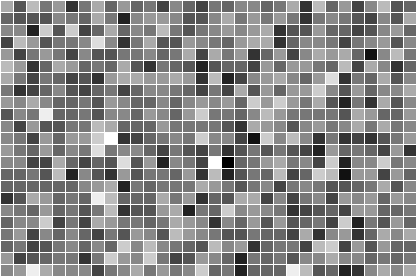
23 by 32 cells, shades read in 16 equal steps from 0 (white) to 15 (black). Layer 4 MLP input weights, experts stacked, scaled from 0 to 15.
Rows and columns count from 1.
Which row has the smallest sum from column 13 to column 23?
9
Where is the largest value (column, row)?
18, 14
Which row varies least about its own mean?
16
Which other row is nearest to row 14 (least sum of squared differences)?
7
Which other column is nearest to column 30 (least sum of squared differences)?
32
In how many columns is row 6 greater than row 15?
13
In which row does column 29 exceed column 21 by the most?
12
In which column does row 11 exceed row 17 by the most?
19
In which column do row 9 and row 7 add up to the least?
22
